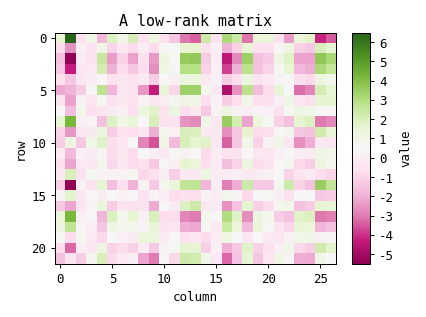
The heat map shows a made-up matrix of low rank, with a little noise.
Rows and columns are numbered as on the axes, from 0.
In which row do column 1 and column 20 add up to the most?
0
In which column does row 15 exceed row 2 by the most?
1
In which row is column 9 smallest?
5
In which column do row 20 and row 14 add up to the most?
25
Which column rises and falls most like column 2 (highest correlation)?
8
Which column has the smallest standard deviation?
15
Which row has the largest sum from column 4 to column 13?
14
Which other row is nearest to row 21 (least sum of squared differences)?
10
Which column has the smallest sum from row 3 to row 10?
16
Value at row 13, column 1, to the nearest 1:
2
